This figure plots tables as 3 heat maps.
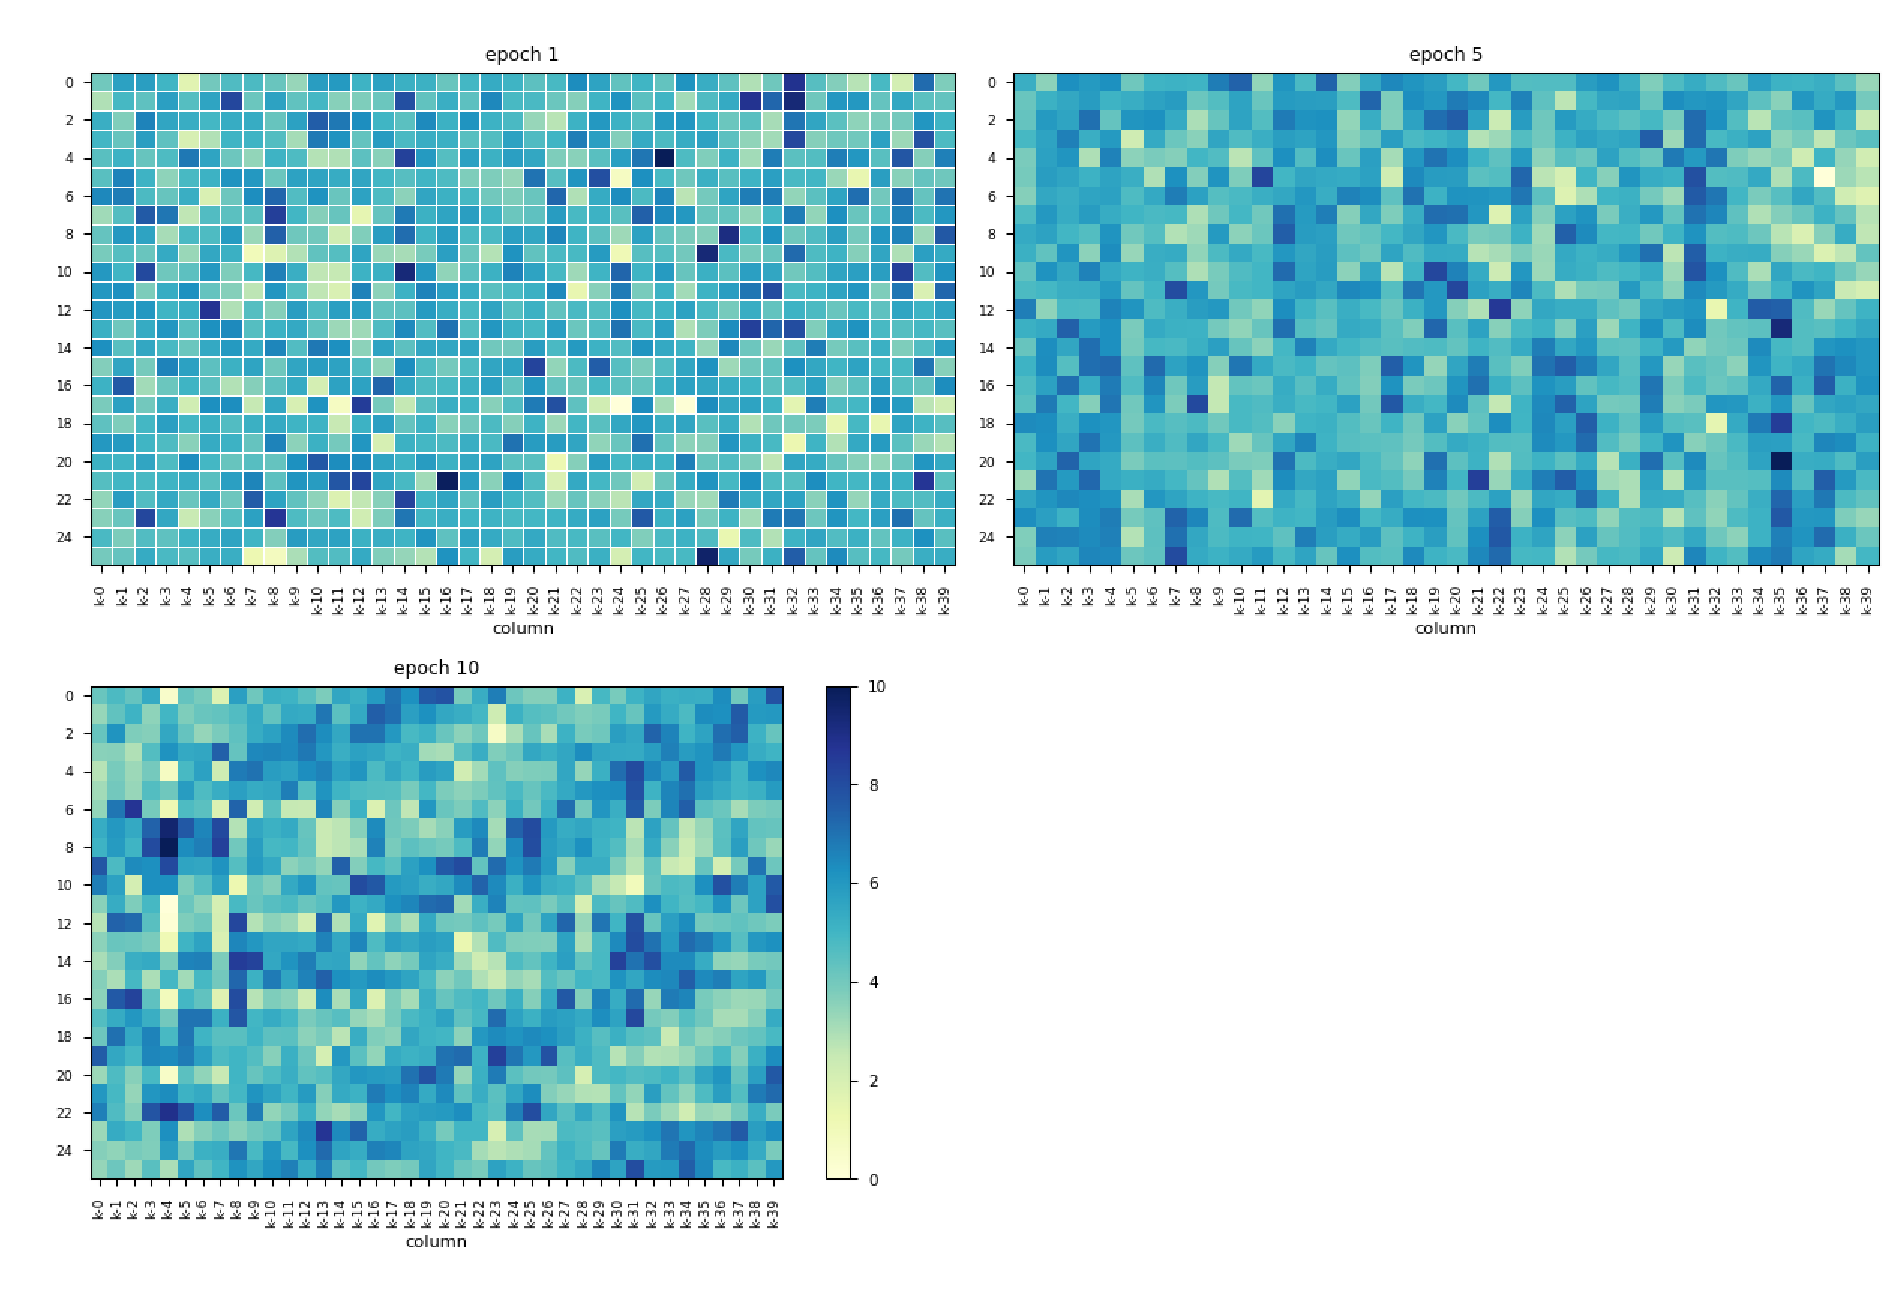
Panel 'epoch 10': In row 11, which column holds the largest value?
k-39
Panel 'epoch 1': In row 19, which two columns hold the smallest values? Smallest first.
k-32, k-13
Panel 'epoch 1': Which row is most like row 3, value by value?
0
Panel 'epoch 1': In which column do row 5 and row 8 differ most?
k-29
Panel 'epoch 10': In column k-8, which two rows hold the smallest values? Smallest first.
10, 7
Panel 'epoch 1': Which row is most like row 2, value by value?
20
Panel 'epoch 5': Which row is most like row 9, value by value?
3
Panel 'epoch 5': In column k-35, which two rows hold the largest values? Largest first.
20, 13
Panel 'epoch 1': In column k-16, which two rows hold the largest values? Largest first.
21, 13
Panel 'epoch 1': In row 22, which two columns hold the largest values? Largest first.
k-14, k-7
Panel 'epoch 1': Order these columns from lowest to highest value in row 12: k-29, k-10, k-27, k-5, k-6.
k-6, k-29, k-10, k-27, k-5
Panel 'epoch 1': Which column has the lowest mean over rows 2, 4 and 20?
k-21
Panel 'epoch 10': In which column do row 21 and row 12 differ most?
k-4
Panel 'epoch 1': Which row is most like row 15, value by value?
24
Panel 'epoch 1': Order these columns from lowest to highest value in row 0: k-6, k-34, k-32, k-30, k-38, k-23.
k-30, k-34, k-6, k-23, k-38, k-32
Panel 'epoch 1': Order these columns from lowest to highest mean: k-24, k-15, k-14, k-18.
k-24, k-18, k-15, k-14
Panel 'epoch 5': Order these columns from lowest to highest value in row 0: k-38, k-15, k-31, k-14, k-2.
k-15, k-38, k-31, k-2, k-14
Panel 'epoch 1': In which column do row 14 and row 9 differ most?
k-28
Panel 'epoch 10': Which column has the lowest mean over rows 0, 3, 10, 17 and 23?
k-2
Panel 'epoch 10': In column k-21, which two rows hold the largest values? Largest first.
9, 19
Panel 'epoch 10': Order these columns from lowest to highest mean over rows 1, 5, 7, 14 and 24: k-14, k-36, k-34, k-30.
k-14, k-36, k-34, k-30
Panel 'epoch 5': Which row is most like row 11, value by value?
6
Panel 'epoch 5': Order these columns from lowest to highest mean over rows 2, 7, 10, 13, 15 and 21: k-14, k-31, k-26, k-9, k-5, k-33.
k-9, k-33, k-5, k-14, k-26, k-31
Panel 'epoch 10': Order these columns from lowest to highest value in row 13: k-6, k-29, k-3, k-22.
k-22, k-3, k-29, k-6
